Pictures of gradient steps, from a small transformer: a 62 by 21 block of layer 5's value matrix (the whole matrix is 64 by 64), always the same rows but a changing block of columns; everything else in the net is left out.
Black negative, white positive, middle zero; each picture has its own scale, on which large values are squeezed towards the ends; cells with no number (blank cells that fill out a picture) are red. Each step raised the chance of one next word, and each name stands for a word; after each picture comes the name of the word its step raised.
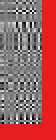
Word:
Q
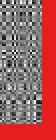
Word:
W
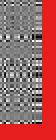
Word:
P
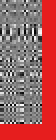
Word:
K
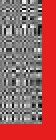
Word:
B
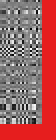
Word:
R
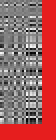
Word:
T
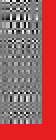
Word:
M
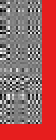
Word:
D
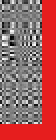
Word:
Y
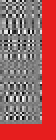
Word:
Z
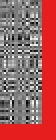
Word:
W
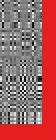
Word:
Q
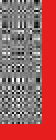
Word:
Y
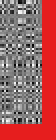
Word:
R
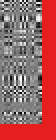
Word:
M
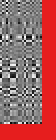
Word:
P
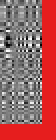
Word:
W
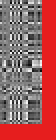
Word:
W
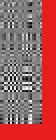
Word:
Q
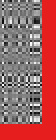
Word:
B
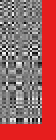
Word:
T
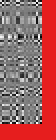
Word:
P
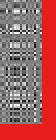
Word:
D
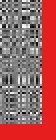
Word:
B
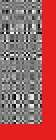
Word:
D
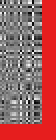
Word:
W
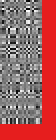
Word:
R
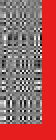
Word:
W
